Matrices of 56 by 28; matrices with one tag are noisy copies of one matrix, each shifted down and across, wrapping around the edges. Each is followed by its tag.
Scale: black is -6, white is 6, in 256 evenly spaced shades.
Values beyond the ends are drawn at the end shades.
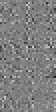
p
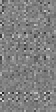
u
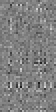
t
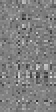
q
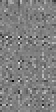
u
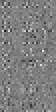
p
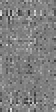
t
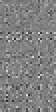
u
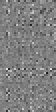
u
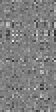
q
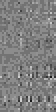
t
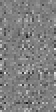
p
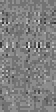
t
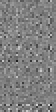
u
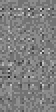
u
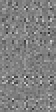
u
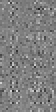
p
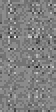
p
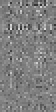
t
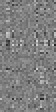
q
